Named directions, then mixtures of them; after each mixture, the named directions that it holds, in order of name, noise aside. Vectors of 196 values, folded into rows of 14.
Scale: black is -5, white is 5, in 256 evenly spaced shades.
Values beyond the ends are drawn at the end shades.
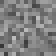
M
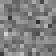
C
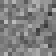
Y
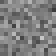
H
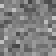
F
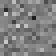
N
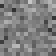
F.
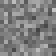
N, Y.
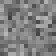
C, M.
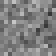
Y.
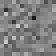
N.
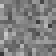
C, F.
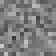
M.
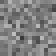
H.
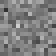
H, N.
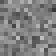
H.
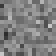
C, F.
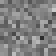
H.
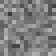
F, Y.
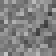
Y.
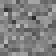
C, N.
